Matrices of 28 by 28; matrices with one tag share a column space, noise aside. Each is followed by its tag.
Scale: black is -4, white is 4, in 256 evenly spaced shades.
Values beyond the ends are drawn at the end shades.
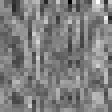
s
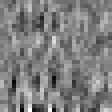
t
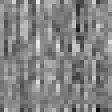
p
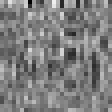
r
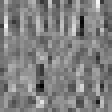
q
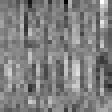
q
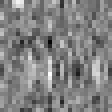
r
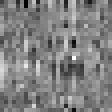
r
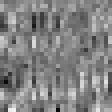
t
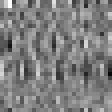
r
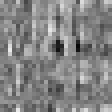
p
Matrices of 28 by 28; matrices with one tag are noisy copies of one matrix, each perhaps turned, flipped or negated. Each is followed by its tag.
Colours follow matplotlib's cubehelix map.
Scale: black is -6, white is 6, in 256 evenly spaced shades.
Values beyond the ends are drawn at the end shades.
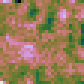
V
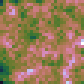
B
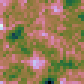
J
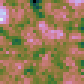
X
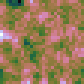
X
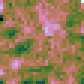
V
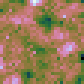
J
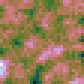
X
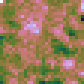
V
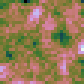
J
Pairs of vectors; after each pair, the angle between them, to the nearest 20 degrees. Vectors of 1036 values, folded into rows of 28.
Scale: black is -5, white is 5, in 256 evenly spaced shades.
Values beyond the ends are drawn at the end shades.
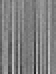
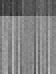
60 degrees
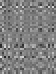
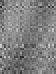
140 degrees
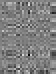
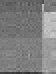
100 degrees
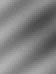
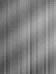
160 degrees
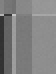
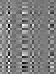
100 degrees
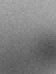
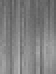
140 degrees
